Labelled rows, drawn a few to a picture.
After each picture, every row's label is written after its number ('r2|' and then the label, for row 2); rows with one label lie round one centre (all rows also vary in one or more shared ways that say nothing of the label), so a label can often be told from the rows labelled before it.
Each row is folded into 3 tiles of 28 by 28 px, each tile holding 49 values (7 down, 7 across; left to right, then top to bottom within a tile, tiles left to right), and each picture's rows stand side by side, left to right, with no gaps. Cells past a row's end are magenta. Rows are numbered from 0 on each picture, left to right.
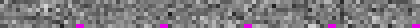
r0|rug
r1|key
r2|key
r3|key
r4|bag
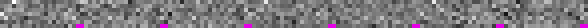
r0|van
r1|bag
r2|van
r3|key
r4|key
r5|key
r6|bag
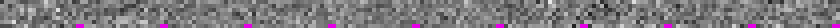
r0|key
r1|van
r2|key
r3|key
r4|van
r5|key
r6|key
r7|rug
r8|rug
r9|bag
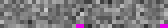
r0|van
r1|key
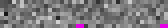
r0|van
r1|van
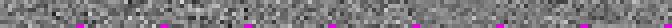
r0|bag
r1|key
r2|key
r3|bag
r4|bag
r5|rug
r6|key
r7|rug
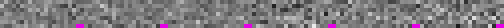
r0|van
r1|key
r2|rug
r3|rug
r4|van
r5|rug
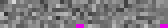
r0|bag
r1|key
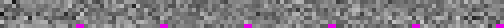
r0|bag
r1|van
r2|rug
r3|key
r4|van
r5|bag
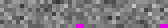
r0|key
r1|rug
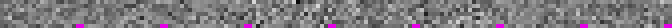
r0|key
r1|van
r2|bag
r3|bag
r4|rug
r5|bag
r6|key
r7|rug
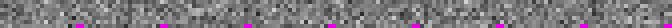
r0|key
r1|bag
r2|bag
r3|bag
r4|key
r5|key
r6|rug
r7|bag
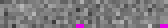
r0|bag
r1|key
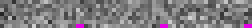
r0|rug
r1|rug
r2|bag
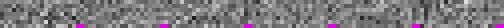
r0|key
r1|key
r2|van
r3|bag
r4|rug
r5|rug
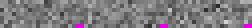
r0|van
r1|bag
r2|van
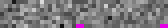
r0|bag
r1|van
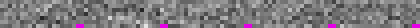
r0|bag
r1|rug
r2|bag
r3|bag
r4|key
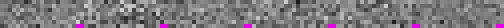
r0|rug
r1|key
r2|bag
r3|bag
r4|rug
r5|van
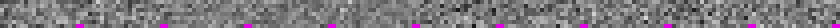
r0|bag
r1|bag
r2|key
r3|key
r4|key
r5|key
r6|key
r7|key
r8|van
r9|bag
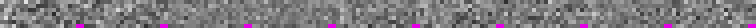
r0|van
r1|bag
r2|bag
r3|rug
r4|key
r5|bag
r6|van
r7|van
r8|van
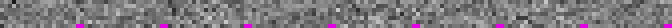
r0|rug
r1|bag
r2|key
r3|bag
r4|van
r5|key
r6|key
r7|van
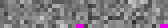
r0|key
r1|rug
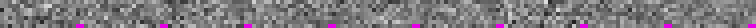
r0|key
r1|rug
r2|bag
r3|bag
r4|key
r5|key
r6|van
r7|van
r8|van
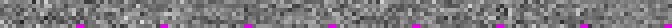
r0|key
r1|van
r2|van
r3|key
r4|van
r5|rug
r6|key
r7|bag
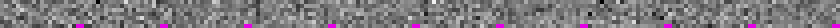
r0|key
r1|rug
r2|rug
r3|bag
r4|rug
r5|bag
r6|rug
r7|key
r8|rug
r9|key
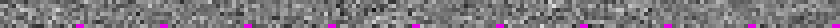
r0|key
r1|rug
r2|van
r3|key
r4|rug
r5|van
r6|bag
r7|bag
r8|key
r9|bag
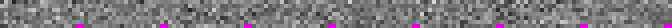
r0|key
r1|rug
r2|van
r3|key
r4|van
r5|bag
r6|key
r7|bag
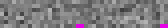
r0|van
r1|van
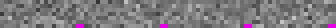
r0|key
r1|rug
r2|bag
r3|rug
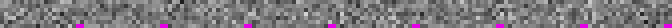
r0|rug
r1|rug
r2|rug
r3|rug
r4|key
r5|key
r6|key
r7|van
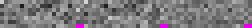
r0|key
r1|key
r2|rug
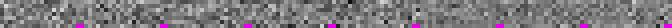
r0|key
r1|van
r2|bag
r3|van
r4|rug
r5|rug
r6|key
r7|key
